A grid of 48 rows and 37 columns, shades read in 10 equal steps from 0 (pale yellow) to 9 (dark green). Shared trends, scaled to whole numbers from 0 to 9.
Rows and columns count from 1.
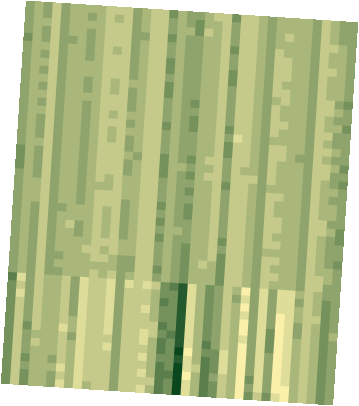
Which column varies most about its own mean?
20
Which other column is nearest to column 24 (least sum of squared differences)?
28
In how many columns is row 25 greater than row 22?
3
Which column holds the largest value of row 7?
17
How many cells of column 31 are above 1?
34
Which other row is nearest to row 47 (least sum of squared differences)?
45
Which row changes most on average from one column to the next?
48
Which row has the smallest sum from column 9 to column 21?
35
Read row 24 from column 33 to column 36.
4 2 3 3
